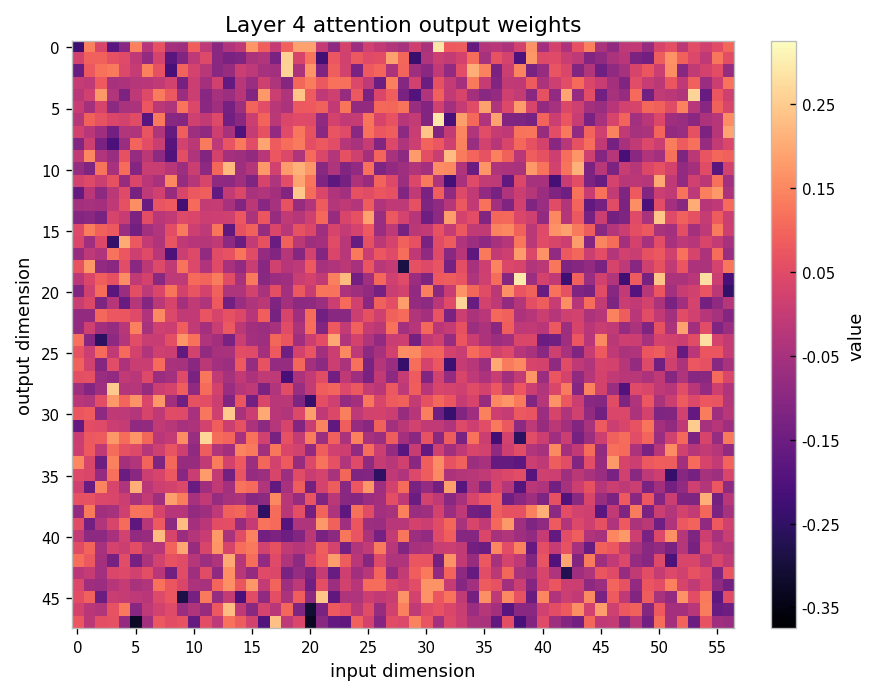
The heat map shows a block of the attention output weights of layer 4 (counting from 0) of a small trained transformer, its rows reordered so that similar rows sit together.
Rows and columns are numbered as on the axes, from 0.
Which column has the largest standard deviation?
20
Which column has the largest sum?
31
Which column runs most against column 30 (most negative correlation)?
48
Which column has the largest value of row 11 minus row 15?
50
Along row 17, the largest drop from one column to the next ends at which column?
41
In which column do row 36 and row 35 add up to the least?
51
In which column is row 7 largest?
30
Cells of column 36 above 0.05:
17
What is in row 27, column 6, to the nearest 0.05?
0.05
